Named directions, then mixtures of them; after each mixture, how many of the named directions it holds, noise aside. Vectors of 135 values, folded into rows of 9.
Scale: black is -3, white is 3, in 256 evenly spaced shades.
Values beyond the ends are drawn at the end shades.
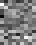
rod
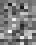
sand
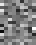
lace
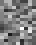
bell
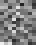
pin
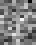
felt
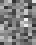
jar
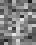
one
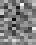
four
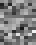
four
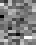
two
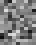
four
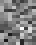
one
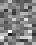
four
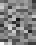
two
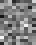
three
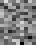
four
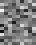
one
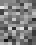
three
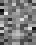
two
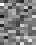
two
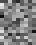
three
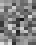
four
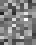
four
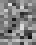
one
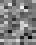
two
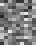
four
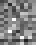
one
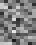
two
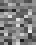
four
